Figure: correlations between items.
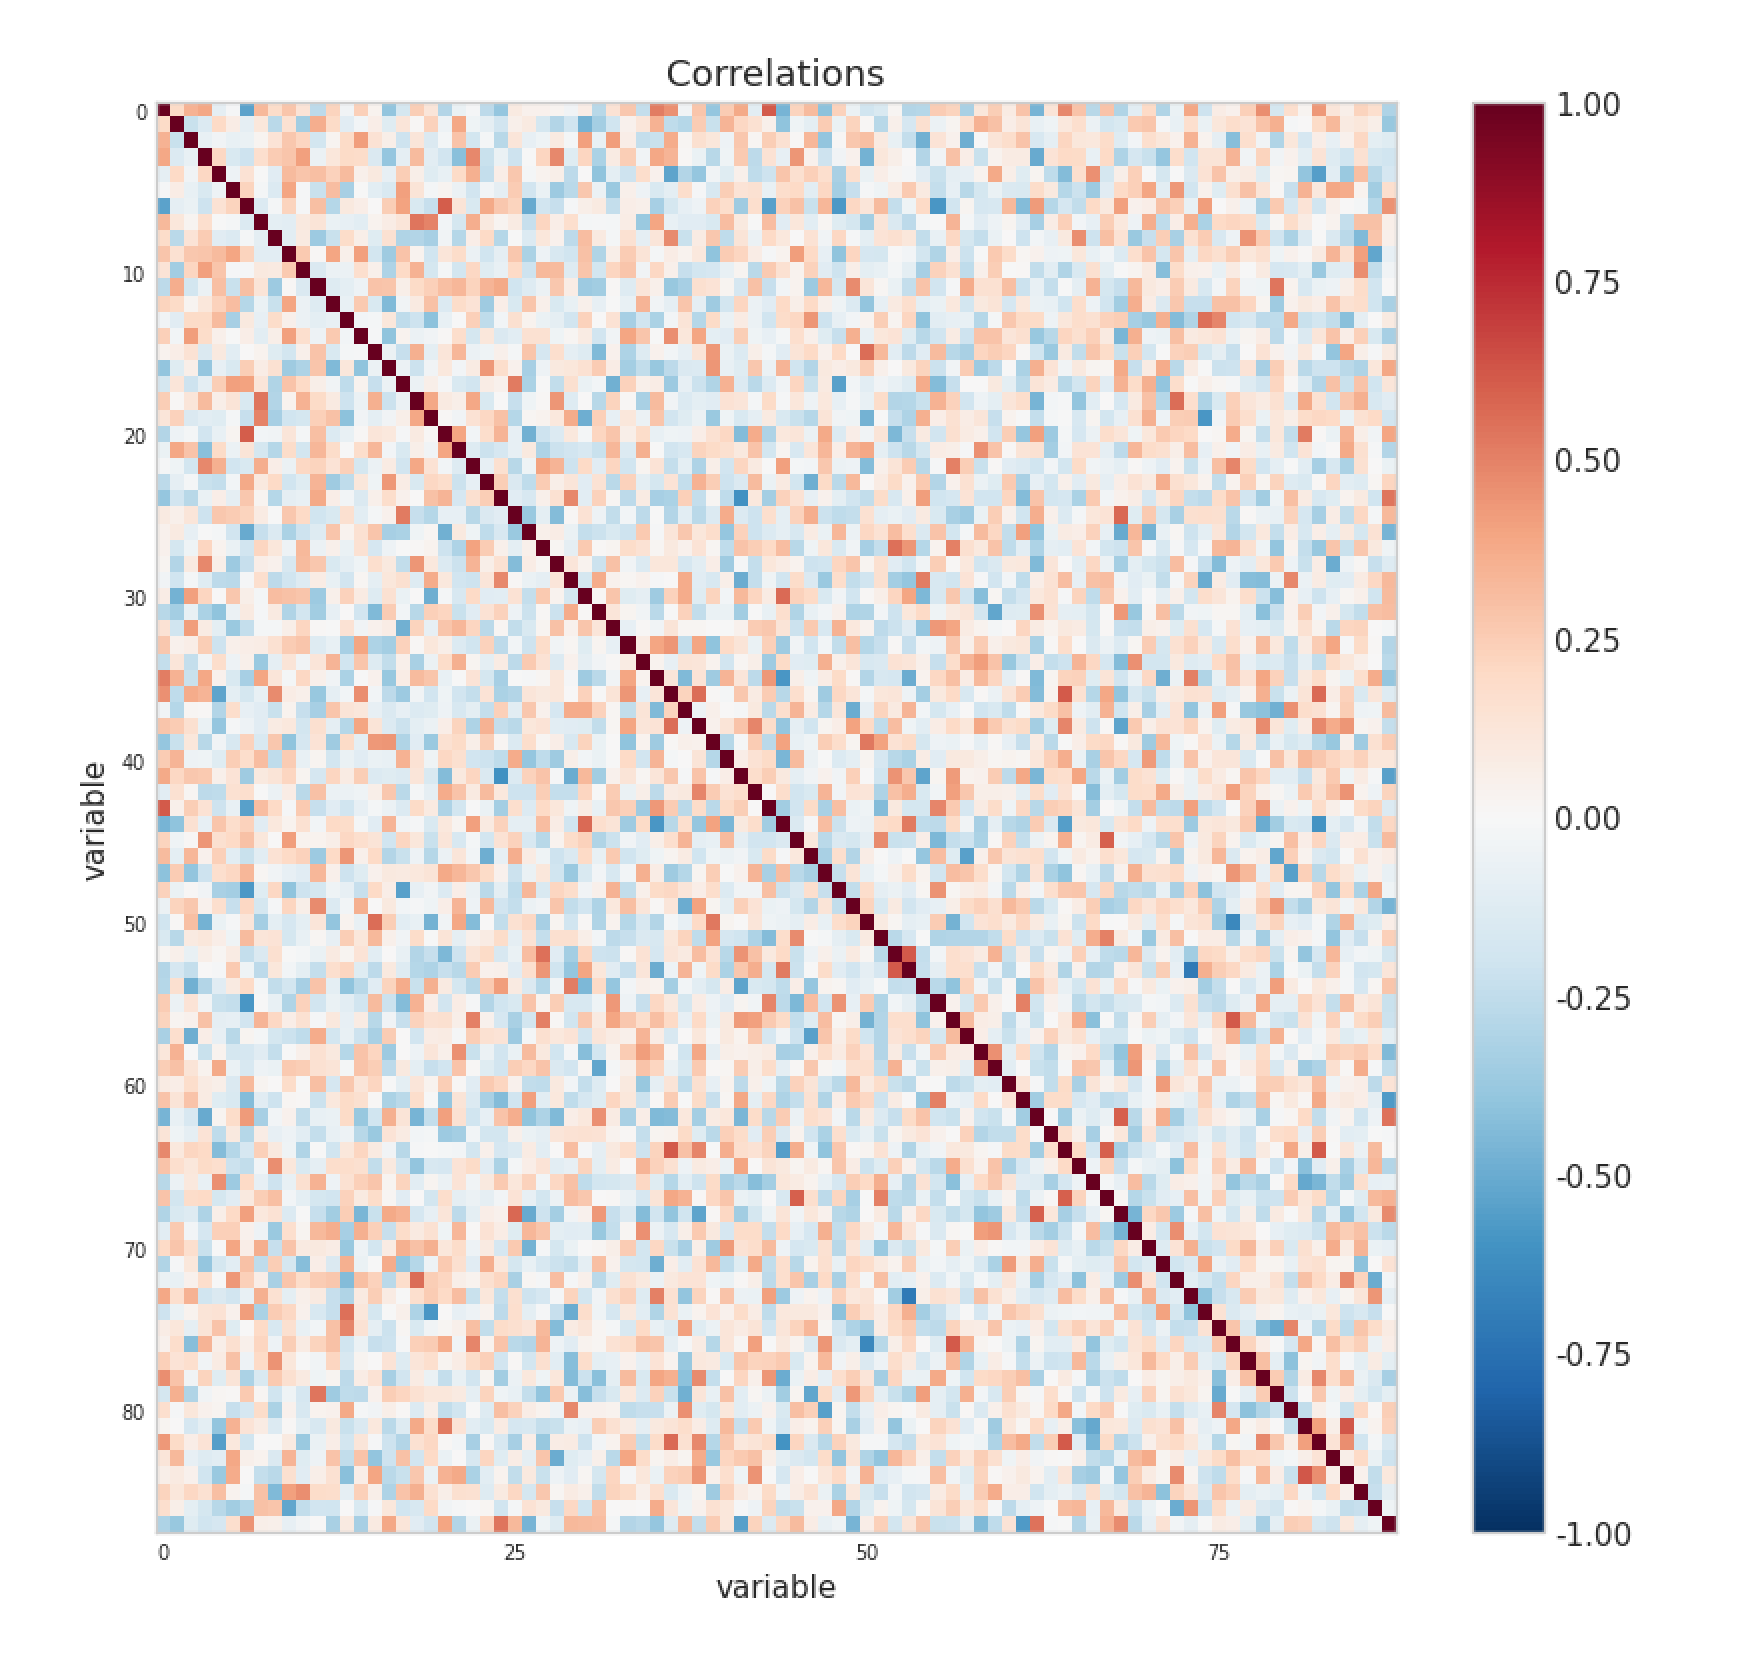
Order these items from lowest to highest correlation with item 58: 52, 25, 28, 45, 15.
45, 28, 25, 52, 15
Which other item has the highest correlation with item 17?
25
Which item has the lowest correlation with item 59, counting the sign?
31
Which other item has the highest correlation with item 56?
76
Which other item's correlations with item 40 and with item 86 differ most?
9
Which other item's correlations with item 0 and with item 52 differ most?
53
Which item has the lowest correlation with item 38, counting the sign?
68
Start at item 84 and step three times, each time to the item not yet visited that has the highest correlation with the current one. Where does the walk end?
6
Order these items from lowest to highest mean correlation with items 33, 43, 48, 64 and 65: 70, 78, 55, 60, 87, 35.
87, 60, 70, 55, 78, 35
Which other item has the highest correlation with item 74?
13
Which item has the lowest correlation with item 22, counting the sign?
50
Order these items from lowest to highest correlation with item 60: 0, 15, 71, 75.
75, 0, 15, 71
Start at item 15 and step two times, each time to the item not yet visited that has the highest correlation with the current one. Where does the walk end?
39
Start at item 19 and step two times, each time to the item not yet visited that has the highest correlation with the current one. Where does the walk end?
18
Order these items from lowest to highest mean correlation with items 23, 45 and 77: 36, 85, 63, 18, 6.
63, 85, 18, 36, 6
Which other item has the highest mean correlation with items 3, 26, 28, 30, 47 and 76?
22
